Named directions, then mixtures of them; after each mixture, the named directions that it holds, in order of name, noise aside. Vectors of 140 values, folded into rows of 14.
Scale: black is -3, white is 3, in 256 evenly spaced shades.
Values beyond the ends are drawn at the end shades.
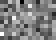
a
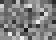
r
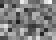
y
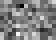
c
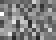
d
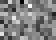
a.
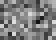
a, r.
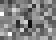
d, r, y.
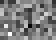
d, r, y.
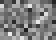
r.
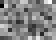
y.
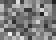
r.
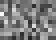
d.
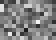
r.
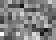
a, c, y.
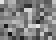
r, y.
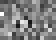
d.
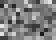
a, y.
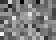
a.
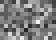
r.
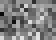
c, d, r.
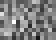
d.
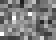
a, c, d.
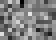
a, c, y.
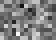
c, r.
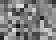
c.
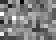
a, d.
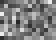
a, d, y.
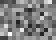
d, r, y.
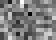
a, c, y.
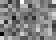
a.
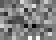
d, y.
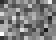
a, d, y.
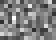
a, d, y.
